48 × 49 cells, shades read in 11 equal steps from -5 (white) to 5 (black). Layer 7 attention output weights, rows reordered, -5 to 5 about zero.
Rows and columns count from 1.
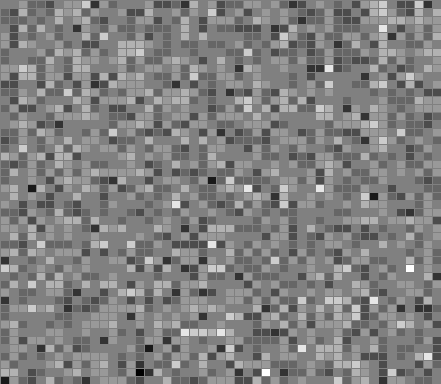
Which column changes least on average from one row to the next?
44
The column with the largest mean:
33
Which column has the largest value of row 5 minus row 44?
34
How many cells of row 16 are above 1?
6
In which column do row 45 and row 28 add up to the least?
48
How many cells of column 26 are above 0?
13
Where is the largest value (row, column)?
47, 16
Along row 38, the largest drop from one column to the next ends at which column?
42
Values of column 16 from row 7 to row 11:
-3 -1 0 -2 -1
